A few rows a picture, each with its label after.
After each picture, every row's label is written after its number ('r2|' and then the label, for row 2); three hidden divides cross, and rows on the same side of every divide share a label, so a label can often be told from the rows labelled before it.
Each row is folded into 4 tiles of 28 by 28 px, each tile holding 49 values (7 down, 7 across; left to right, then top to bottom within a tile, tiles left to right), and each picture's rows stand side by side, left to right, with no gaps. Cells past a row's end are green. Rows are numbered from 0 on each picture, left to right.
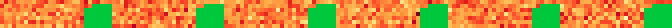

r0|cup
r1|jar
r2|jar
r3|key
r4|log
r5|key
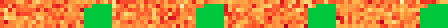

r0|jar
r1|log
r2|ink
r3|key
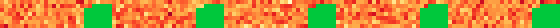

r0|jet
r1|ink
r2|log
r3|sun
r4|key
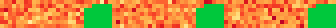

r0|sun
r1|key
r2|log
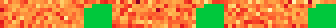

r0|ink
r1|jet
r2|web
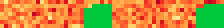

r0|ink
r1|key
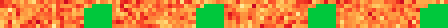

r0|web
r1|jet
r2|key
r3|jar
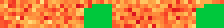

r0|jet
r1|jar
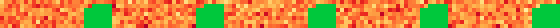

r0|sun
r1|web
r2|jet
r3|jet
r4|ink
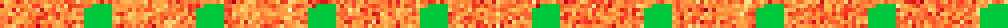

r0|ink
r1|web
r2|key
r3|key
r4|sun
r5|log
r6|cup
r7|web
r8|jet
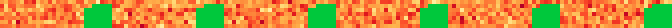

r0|jet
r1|jar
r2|web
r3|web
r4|key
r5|sun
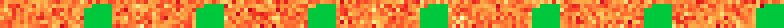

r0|ink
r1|jar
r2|ink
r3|sun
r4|jar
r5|log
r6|sun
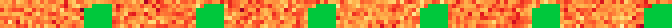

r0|jar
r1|sun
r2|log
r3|sun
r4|jet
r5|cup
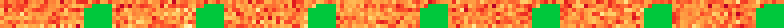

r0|log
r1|key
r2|jet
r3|log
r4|cup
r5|sun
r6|sun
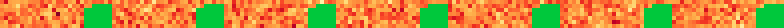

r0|key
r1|jet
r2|jet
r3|jar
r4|ink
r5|log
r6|web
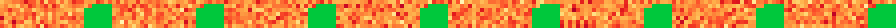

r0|sun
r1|log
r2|key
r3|sun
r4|web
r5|jar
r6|ink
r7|cup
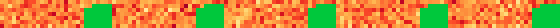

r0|jar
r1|ink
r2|web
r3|jar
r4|cup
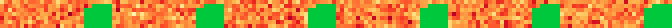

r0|log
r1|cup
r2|jar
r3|jet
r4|cup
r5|web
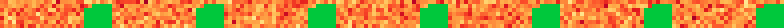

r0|jar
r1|sun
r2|jet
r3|jet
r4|jet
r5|log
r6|log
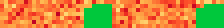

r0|jet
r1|jet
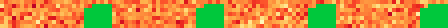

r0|sun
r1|ink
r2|key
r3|jar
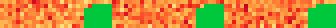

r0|log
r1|web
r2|jar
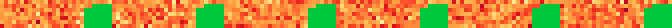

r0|jar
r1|jar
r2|jet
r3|jet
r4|cup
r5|jar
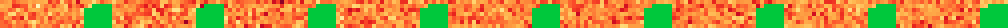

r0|jet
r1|sun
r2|ink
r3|jar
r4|cup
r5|jar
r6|log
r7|key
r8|jar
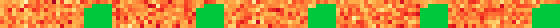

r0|cup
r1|key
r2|sun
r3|web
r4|jet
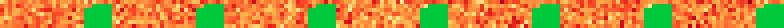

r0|jet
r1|ink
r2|key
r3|key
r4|web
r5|jet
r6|jet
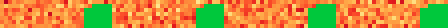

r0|cup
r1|key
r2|log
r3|web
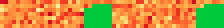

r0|cup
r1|jar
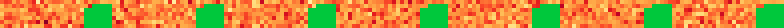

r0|cup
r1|jet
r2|jet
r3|web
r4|log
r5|ink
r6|web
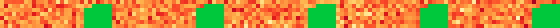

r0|sun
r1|log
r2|jar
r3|cup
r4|cup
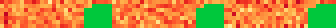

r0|key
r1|jar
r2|sun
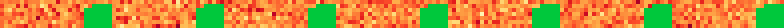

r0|ink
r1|key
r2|cup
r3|sun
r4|cup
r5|sun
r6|jar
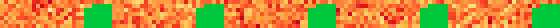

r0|log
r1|key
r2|jar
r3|jar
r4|key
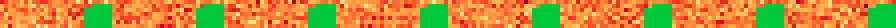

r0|cup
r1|sun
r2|sun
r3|jet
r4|sun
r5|web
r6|cup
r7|ink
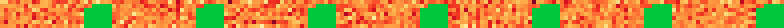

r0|jet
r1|log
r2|cup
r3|cup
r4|cup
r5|log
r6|log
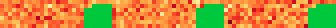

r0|web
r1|jet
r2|cup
